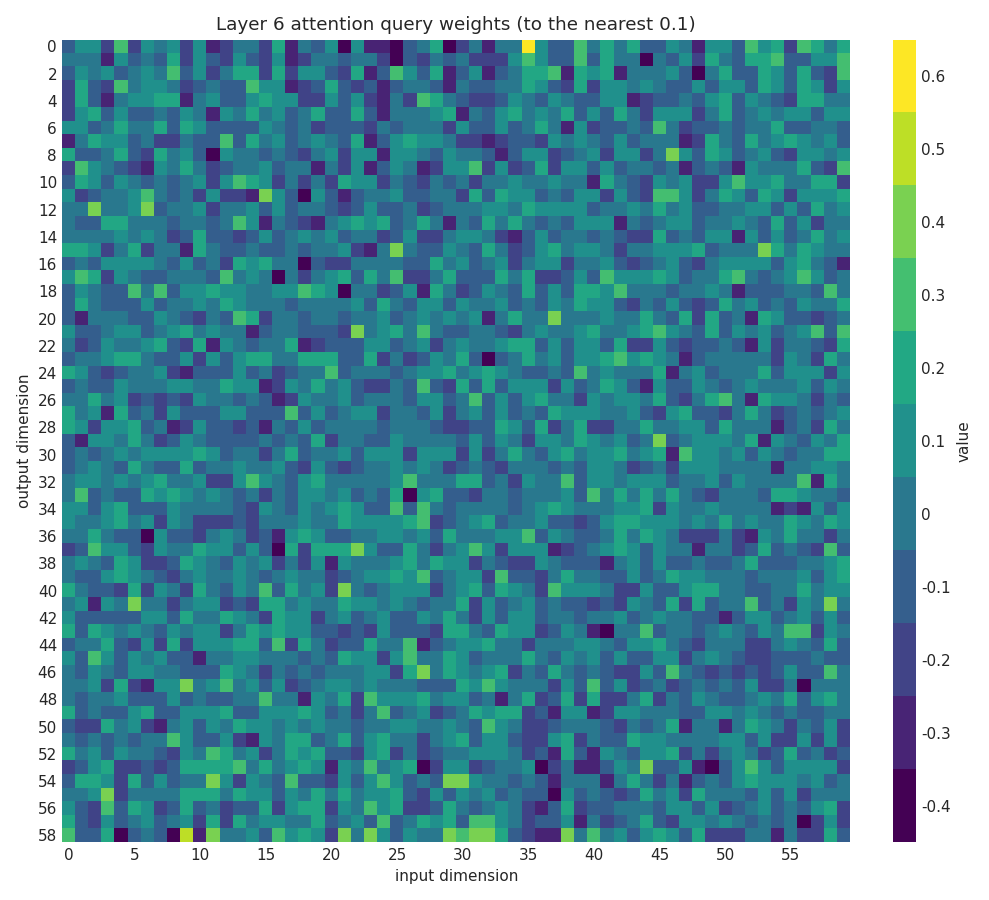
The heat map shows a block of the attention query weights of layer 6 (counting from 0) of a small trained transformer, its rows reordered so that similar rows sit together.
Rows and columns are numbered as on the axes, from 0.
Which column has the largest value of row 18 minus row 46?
42
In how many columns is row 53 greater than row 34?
29
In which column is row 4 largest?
27
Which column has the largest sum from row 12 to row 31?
45
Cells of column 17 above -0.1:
37
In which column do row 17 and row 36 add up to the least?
16
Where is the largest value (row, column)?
0, 35
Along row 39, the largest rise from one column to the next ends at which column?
33
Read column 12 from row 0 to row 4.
-0.2 -0.2 0 -0.1 -0.1
